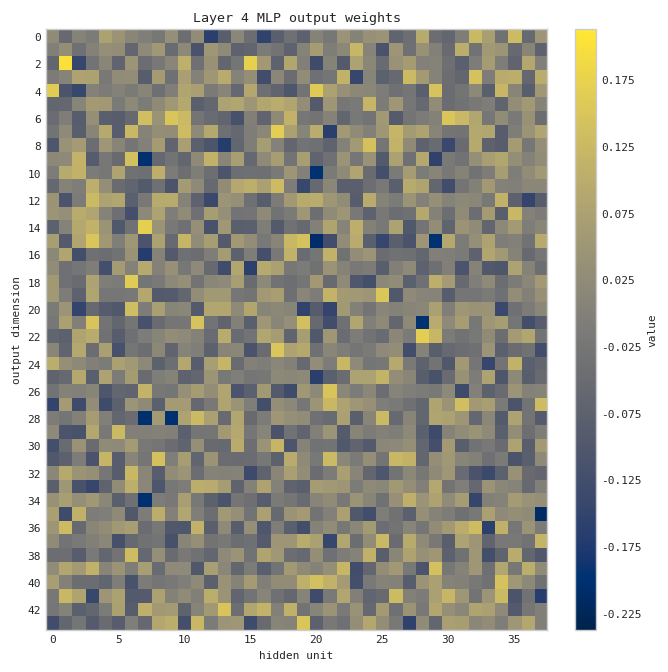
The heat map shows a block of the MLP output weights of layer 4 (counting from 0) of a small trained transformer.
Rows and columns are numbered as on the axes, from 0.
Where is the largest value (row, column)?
2, 1
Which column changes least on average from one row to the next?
36
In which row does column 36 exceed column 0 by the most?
43
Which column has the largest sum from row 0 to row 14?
10
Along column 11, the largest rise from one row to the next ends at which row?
21
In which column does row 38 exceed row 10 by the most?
20
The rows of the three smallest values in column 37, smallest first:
35, 41, 23
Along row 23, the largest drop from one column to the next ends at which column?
5
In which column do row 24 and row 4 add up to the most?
0
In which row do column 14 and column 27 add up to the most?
11
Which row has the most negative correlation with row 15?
33
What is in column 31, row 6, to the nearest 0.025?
0.125
